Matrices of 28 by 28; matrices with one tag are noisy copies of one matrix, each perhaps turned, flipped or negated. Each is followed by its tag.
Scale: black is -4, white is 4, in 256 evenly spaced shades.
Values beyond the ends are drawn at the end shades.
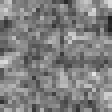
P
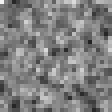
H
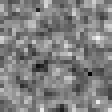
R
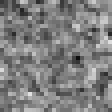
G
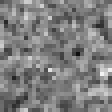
G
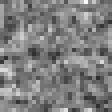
G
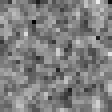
H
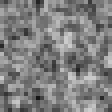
R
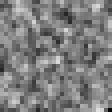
H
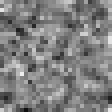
H
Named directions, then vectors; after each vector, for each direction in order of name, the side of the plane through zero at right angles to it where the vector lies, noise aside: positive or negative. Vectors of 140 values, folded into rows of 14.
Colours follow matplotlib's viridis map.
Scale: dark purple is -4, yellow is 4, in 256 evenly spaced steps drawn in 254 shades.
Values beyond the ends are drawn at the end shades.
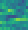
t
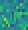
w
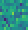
positive, negative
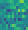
negative, negative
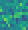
negative, positive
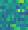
negative, negative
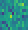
negative, positive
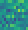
negative, negative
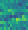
positive, negative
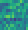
negative, negative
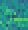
positive, positive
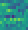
positive, positive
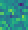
positive, negative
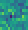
positive, negative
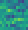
positive, positive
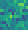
negative, positive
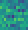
positive, positive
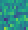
positive, negative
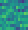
positive, positive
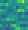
negative, negative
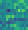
negative, negative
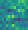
negative, negative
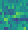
negative, positive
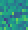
positive, negative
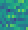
negative, negative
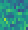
positive, positive
